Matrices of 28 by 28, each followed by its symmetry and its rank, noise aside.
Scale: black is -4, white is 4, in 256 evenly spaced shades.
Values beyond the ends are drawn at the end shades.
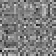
antisymmetric, rank four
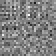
antisymmetric, rank four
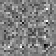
symmetric, rank five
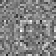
symmetric, rank four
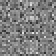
no symmetry, rank five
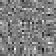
antisymmetric, rank four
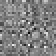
no symmetry, rank four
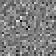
symmetric, rank six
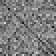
symmetric, rank four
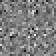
symmetric, rank four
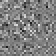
symmetric, rank four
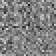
no symmetry, rank six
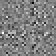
antisymmetric, rank six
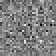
no symmetry, rank six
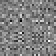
no symmetry, rank four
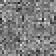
no symmetry, rank six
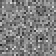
no symmetry, rank six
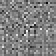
antisymmetric, rank six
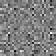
no symmetry, rank four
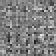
antisymmetric, rank four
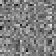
no symmetry, rank five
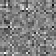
antisymmetric, rank six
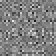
symmetric, rank four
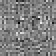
antisymmetric, rank four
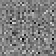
no symmetry, rank four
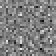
no symmetry, rank four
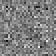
no symmetry, rank four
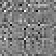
no symmetry, rank four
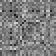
symmetric, rank four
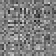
antisymmetric, rank four
